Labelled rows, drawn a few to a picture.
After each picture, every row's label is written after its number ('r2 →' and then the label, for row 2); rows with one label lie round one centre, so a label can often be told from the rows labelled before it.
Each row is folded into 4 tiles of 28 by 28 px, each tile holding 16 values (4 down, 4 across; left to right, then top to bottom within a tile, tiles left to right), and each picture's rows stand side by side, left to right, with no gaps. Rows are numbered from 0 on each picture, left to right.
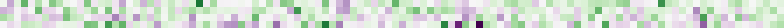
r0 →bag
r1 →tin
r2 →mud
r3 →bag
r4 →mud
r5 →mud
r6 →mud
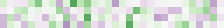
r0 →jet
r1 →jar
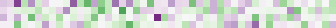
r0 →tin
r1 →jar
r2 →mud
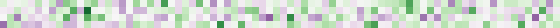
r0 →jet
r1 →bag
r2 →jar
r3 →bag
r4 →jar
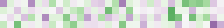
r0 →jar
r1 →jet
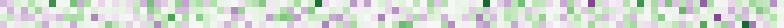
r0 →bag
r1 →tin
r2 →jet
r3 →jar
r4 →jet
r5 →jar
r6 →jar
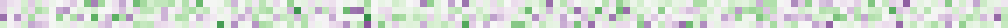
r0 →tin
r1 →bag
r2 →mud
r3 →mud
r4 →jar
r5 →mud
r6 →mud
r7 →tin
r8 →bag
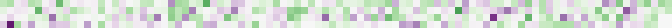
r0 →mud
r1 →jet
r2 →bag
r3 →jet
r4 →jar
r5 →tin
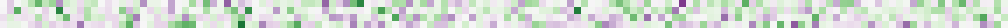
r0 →jet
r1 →jar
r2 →jar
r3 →tin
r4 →tin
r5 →bag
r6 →bag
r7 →mud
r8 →mud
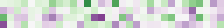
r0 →bag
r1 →jet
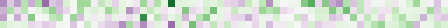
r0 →tin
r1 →mud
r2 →tin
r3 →jar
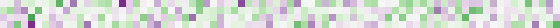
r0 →mud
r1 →tin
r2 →jar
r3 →jet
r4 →jar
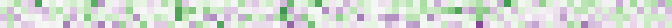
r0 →jet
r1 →bag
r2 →jet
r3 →bag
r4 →mud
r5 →jet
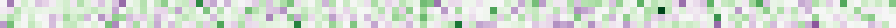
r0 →bag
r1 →bag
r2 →jar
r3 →jet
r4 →tin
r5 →mud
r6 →tin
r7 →mud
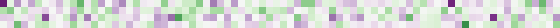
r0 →jar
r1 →bag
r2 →tin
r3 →tin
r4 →jar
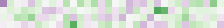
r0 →jar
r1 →tin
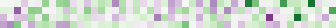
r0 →mud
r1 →jar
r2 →bag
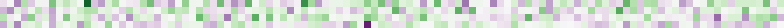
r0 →bag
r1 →jet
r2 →tin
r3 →mud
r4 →jar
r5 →jet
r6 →jet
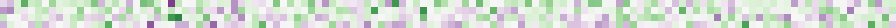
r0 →bag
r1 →jet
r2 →bag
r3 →mud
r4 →mud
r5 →jet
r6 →jar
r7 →tin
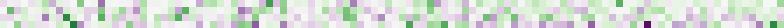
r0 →jar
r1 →mud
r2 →mud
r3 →jar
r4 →jet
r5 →mud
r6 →mud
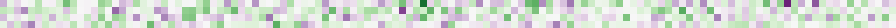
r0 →mud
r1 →bag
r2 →jar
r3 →tin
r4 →tin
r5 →bag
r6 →jar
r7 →jar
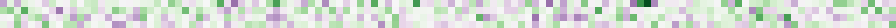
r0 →jar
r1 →mud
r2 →bag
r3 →tin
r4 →jar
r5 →tin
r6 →jet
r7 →bag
